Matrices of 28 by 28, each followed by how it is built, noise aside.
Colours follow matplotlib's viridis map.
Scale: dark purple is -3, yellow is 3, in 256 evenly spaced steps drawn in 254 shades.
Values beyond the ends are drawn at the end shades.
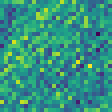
Hankel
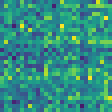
blocks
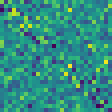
banded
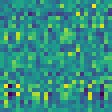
low rank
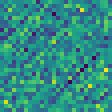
Hankel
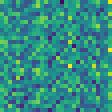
repeating rows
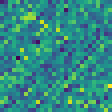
Hankel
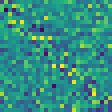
banded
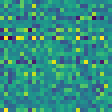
low rank
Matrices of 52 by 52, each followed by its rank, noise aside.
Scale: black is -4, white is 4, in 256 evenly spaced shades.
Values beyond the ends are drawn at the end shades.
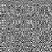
six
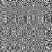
four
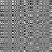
two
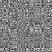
six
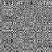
four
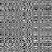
three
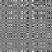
two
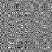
four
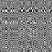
three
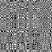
three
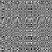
three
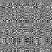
three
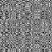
four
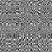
four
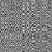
three
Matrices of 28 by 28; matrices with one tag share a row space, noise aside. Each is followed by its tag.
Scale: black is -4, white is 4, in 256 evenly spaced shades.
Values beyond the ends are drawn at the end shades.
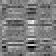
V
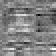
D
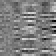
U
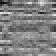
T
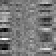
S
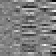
U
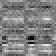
V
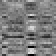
V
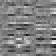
D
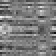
T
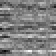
T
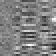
U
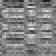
V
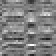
V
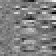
U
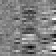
U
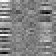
S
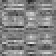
V
